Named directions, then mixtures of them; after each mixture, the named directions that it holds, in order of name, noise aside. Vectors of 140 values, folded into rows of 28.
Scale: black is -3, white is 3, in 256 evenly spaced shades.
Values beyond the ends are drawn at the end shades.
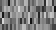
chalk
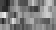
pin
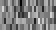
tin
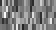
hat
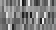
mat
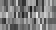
mat, pin, tin.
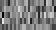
chalk.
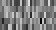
hat, mat.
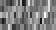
mat, pin.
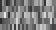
chalk, hat, pin.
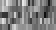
mat, pin.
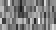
chalk, tin.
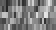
mat, pin.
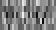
mat, tin.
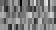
mat, pin, tin.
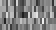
mat, tin.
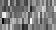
chalk, hat, pin.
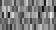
chalk, hat, tin.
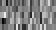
hat, mat, pin.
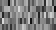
chalk.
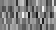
chalk, mat, tin.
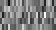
chalk, mat.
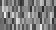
chalk, hat, tin.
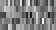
mat, pin.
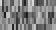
chalk, hat, mat.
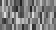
hat, tin.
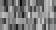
pin, tin.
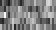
chalk, hat, pin.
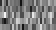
hat, pin, tin.
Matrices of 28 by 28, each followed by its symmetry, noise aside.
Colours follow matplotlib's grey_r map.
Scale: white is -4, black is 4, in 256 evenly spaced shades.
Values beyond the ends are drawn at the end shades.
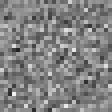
symmetric.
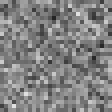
symmetric across the other diagonal.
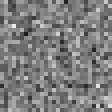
no symmetry.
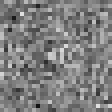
mirrored top to bottom.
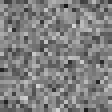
same after a half turn.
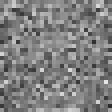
mirrored left to right.
